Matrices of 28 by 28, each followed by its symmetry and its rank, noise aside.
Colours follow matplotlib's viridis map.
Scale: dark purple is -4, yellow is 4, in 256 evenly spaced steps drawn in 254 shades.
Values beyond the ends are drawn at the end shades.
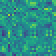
antisymmetric, rank four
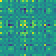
symmetric, rank two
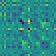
symmetric, rank three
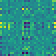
no symmetry, rank three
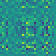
antisymmetric, rank two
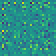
antisymmetric, rank four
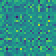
symmetric, rank three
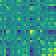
symmetric, rank two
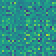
no symmetry, rank four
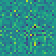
no symmetry, rank four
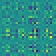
antisymmetric, rank two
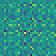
no symmetry, rank four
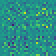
antisymmetric, rank four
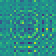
symmetric, rank two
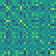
symmetric, rank three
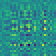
antisymmetric, rank two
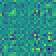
symmetric, rank four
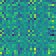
no symmetry, rank three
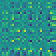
antisymmetric, rank two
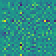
antisymmetric, rank four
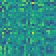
no symmetry, rank four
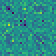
symmetric, rank four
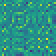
symmetric, rank four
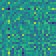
symmetric, rank four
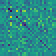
symmetric, rank four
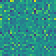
no symmetry, rank four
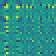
symmetric, rank three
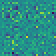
symmetric, rank four
